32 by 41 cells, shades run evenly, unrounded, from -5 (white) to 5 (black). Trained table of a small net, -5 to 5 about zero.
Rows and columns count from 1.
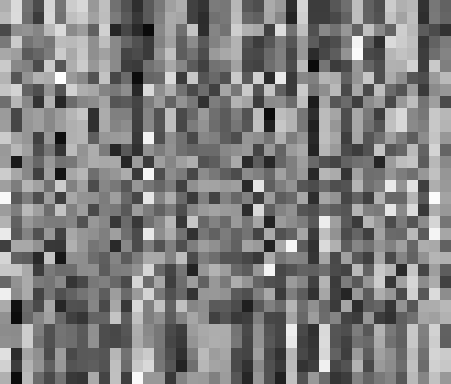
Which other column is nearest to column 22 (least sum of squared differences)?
10
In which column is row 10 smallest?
37
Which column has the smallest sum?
40
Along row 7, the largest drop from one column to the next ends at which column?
26
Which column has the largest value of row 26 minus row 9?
2
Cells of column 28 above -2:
26
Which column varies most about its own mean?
13
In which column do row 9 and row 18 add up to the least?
38
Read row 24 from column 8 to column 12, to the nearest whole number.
2 0 0 1 2
